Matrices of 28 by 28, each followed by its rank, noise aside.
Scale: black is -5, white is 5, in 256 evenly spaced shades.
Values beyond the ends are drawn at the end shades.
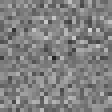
seven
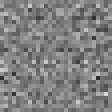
five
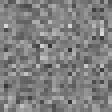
six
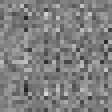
four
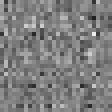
four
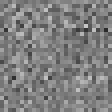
five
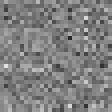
four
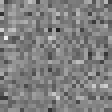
six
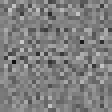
six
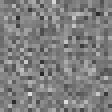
seven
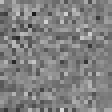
seven
